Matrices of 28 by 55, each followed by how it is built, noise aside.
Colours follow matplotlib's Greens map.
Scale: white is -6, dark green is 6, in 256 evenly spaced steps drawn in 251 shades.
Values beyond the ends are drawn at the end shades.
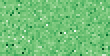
sparse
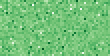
sparse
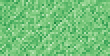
Hankel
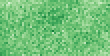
smooth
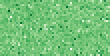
sparse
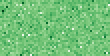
sparse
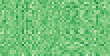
low rank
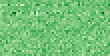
uneven rows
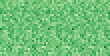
repeating columns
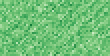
Hankel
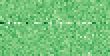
uneven rows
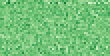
uneven rows
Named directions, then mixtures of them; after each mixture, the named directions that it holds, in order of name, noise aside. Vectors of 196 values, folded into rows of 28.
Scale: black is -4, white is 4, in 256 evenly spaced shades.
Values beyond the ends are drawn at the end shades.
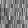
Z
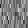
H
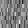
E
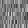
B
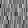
H, Z.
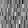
E.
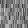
Z.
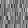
B, H, Z.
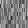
E, H, Z.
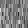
E, H, Z.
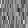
H.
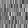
B, E, Z.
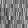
Z.
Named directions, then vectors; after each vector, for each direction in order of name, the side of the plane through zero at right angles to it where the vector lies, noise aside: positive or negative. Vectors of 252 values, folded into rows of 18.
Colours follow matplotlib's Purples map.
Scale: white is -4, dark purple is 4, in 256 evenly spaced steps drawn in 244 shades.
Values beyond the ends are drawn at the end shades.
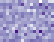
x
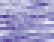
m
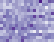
positive, negative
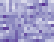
positive, positive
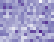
negative, positive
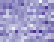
negative, positive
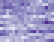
negative, positive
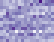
positive, negative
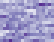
positive, positive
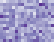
positive, positive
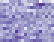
positive, positive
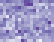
negative, negative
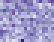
negative, negative
